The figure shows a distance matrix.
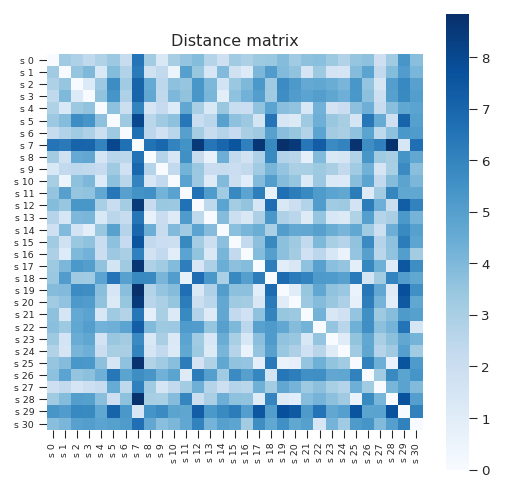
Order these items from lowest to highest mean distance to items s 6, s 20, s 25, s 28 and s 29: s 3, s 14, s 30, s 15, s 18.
s 15, s 14, s 3, s 30, s 18
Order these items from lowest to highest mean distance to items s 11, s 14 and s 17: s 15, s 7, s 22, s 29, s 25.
s 25, s 15, s 22, s 29, s 7
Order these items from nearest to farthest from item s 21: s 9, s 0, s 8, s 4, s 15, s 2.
s 8, s 4, s 15, s 9, s 0, s 2
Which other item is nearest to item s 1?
s 10
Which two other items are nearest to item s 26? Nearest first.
s 11, s 18
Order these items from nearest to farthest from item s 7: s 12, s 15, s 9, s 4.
s 4, s 9, s 15, s 12
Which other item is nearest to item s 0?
s 9
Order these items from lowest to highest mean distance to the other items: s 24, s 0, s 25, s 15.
s 24, s 0, s 15, s 25
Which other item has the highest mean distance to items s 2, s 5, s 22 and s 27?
s 7
